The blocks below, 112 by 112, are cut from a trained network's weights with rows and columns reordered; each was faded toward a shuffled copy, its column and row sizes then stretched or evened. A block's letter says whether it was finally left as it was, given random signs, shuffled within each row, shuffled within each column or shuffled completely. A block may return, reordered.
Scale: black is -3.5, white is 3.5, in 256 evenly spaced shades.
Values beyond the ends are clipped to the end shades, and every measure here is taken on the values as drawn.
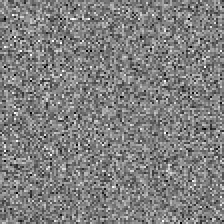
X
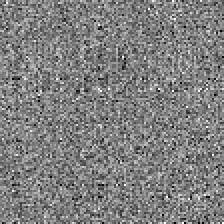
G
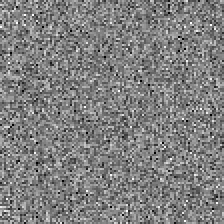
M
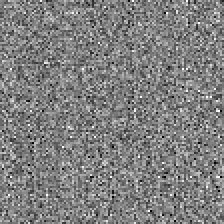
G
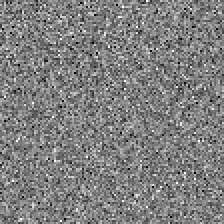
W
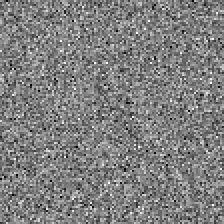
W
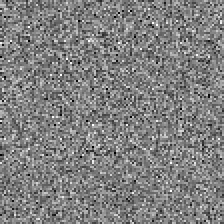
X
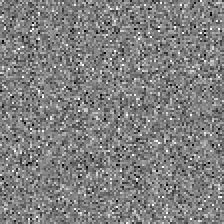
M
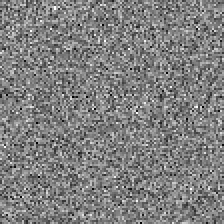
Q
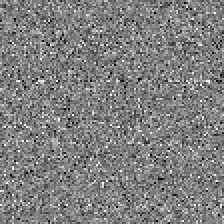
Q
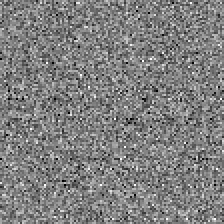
Q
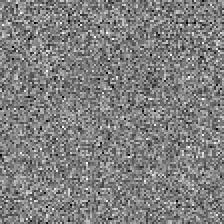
G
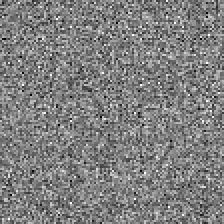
G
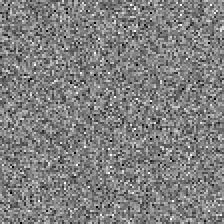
W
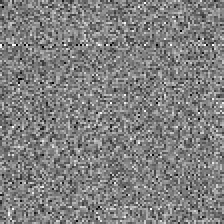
G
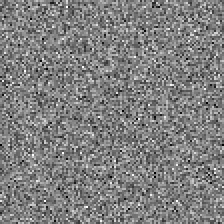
W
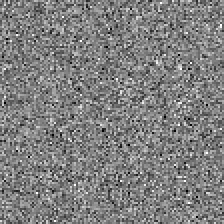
X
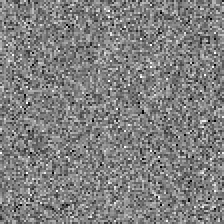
M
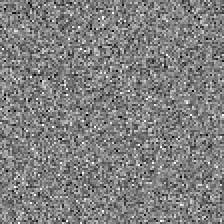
W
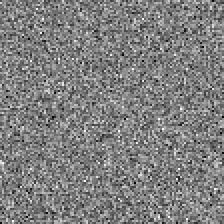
W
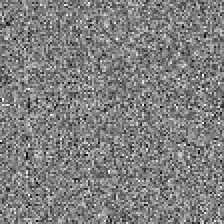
G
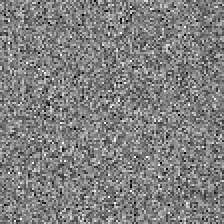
M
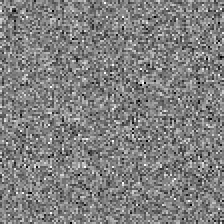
G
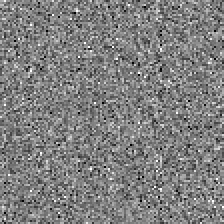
M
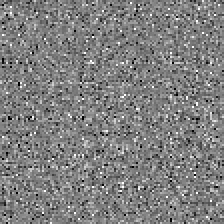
G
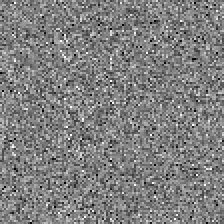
M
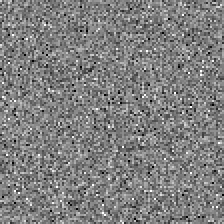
W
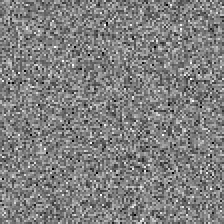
W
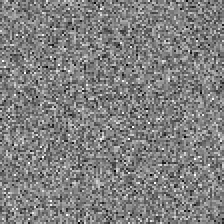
W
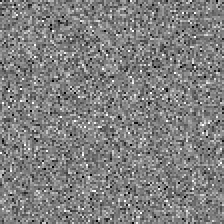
W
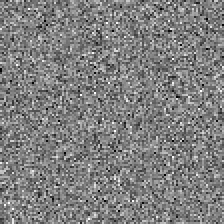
M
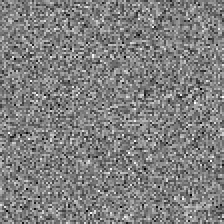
Q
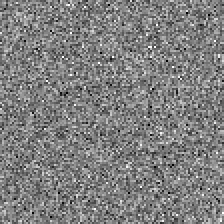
W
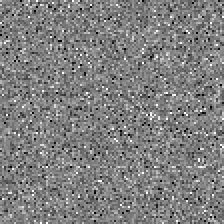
Q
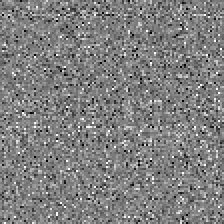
G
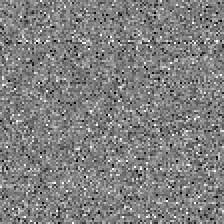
Q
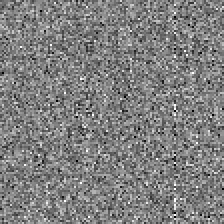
M
